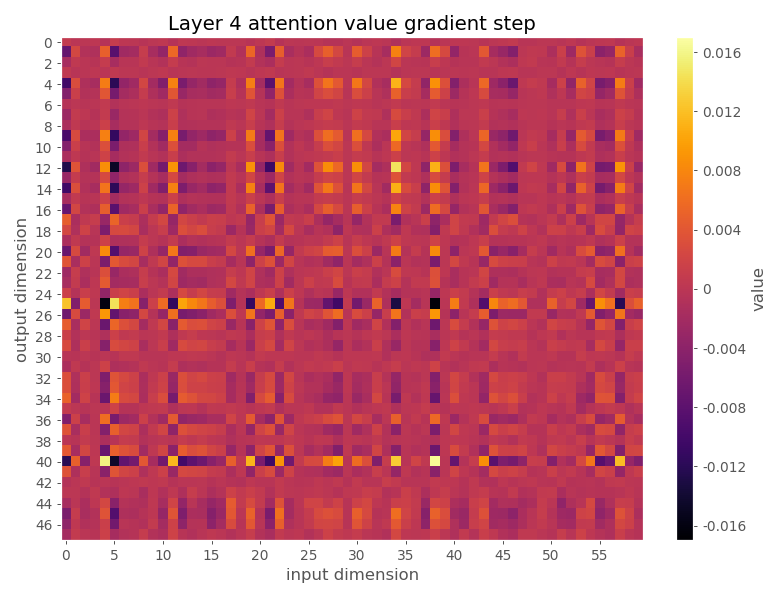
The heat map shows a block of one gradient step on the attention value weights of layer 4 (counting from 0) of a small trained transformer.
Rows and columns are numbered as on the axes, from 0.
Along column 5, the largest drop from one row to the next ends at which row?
26
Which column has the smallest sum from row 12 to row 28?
5
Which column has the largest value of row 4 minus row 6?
34
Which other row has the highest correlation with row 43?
44
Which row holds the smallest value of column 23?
40
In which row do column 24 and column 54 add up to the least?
25
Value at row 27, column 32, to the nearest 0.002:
0.002
